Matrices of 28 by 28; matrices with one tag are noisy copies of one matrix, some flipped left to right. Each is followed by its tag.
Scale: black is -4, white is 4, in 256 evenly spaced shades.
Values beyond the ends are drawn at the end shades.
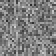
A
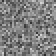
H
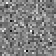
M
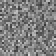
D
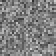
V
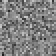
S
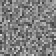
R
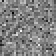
S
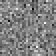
V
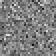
M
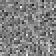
D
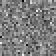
S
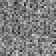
D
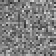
H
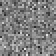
D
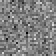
V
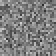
M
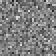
M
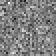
A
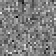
V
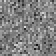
V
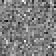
S
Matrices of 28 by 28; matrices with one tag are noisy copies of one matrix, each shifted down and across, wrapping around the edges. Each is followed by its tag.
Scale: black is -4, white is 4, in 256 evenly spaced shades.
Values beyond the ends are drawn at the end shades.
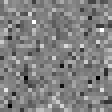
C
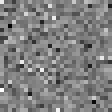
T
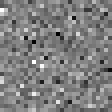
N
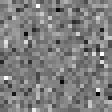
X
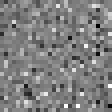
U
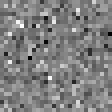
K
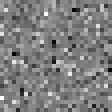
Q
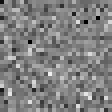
K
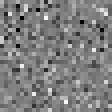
K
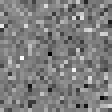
Q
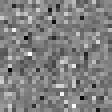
X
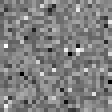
N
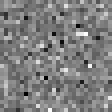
Q
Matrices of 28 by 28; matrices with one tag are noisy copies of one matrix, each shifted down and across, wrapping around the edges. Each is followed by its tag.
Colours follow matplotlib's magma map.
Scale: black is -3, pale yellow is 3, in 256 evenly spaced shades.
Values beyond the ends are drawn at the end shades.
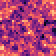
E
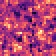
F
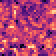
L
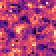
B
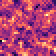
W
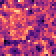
E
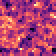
E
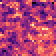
E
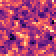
W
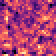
L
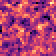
B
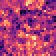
E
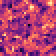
B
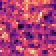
E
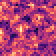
B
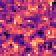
B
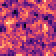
B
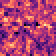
L
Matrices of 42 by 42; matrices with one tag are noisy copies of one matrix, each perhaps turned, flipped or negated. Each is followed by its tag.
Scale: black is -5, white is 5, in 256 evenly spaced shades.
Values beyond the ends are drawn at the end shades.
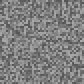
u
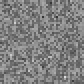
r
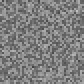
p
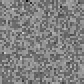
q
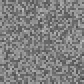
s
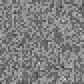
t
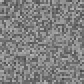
u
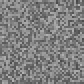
s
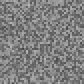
s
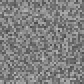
p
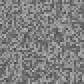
t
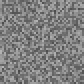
s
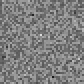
s
